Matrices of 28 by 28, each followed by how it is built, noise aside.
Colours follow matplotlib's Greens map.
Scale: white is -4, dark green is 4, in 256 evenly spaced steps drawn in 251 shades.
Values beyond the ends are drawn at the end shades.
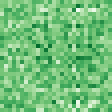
low rank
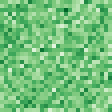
Hankel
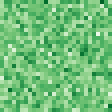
noise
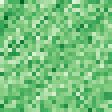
Hankel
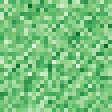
Hankel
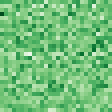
low rank
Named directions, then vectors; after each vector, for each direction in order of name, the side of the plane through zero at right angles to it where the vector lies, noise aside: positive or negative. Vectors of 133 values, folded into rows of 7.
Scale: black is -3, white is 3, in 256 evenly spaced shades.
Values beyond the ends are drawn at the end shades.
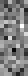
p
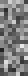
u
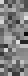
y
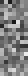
negative, negative, negative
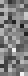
negative, negative, positive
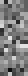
positive, positive, positive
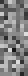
positive, positive, negative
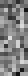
positive, negative, positive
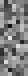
positive, positive, positive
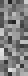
negative, negative, negative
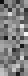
positive, negative, negative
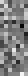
negative, negative, positive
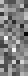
negative, negative, positive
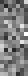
positive, negative, negative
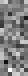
negative, negative, negative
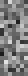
positive, positive, positive
